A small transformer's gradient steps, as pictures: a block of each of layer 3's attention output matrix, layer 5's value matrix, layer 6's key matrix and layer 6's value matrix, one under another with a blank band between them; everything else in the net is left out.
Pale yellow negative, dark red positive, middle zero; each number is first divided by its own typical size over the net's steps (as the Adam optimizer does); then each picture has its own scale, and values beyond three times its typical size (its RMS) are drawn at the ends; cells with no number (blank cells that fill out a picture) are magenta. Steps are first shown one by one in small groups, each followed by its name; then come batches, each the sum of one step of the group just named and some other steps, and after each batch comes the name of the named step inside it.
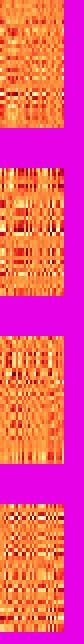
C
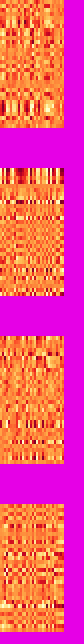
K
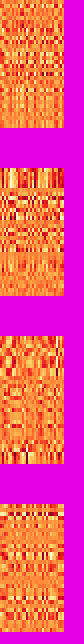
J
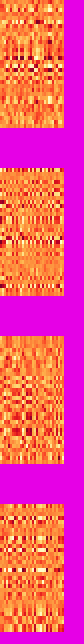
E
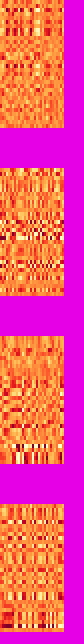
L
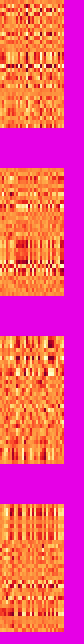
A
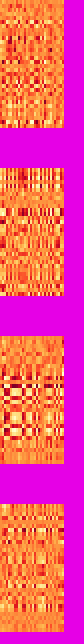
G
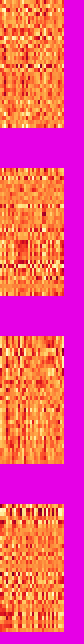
A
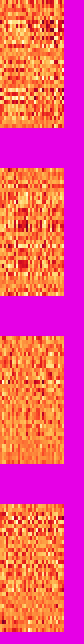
C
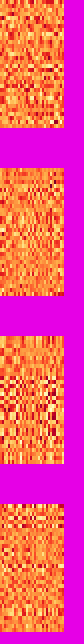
E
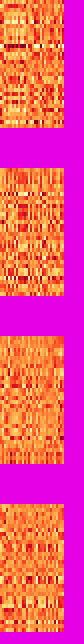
G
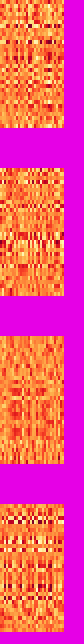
E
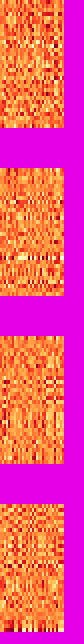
K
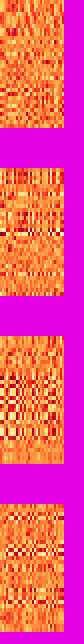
C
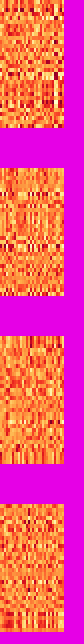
L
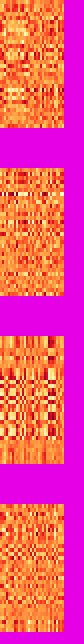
A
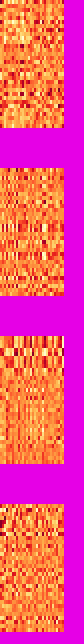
K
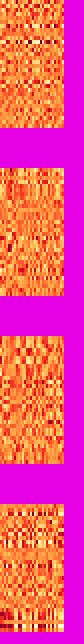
L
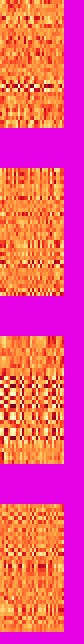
G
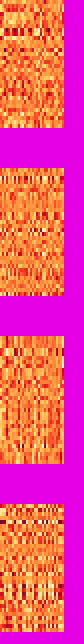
L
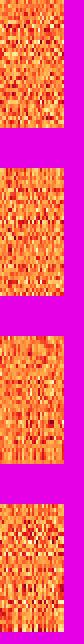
K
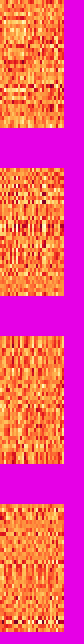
L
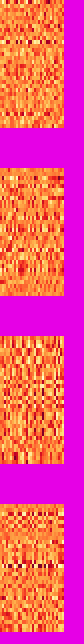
J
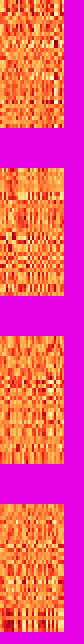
L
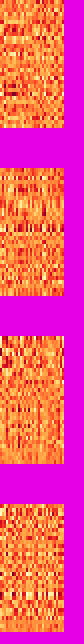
C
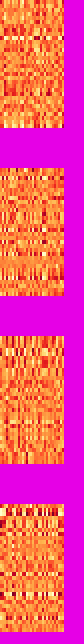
J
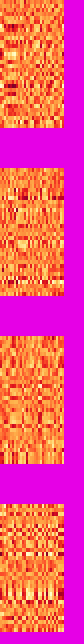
J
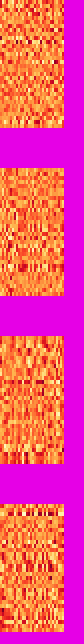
J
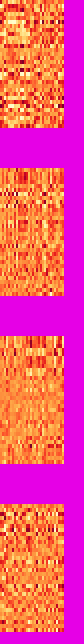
K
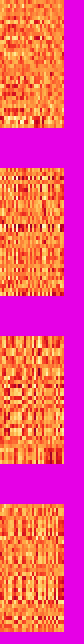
G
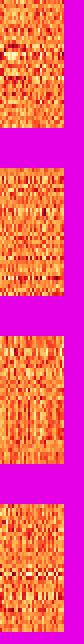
A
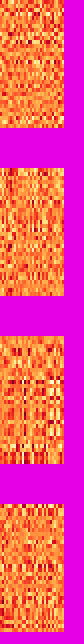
L
